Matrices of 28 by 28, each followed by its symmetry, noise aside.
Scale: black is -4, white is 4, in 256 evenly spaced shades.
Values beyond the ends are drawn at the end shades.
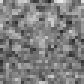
mirrored left to right.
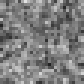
antisymmetric.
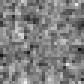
antisymmetric.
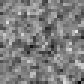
symmetric.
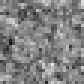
no symmetry.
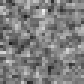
antisymmetric.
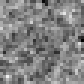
symmetric across the other diagonal.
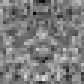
mirrored left to right.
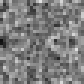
mirrored top to bottom.
